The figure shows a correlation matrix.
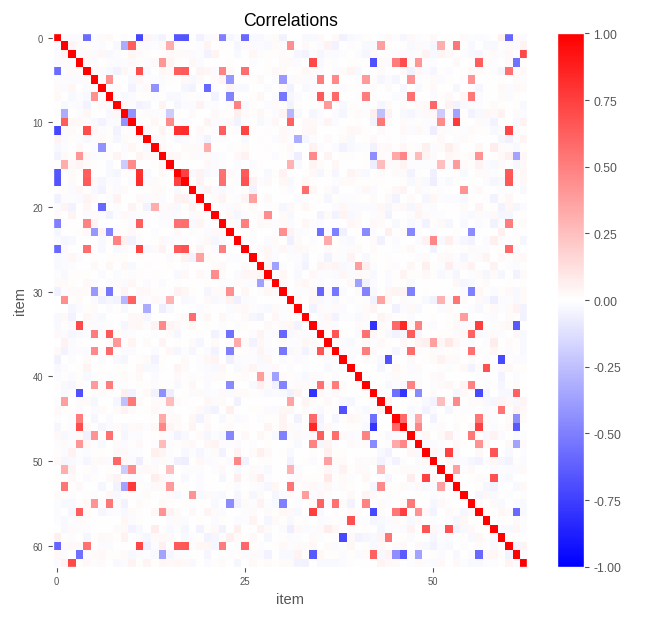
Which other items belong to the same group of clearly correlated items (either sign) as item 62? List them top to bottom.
2
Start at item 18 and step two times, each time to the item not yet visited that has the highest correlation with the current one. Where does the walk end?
54
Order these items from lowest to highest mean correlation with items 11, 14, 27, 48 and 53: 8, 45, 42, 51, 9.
42, 9, 8, 51, 45
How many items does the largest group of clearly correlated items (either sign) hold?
9
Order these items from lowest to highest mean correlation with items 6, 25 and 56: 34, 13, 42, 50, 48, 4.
42, 13, 50, 48, 4, 34
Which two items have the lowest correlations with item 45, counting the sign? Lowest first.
42, 61
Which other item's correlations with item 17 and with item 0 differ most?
11
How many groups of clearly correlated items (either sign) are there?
15
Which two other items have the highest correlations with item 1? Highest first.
10, 53
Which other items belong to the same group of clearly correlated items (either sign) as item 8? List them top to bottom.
24, 36, 50
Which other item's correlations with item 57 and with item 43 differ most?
39
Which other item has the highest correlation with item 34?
46
